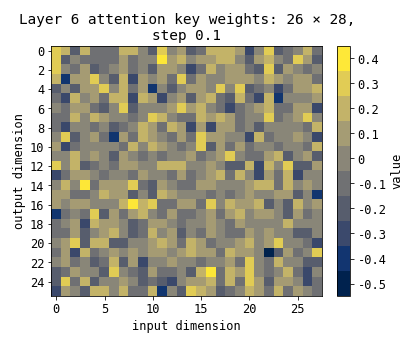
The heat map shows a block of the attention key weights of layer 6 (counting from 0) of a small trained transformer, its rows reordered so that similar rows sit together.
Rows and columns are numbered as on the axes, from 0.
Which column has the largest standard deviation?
0
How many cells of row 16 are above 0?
16
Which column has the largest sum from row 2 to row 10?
15
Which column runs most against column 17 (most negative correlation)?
20
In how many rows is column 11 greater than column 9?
14
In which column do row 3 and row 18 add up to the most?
4
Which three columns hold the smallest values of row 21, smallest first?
22, 2, 23
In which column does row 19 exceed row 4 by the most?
10
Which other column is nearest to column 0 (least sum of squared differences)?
11
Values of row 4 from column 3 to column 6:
0.1 0.1 0.3 0
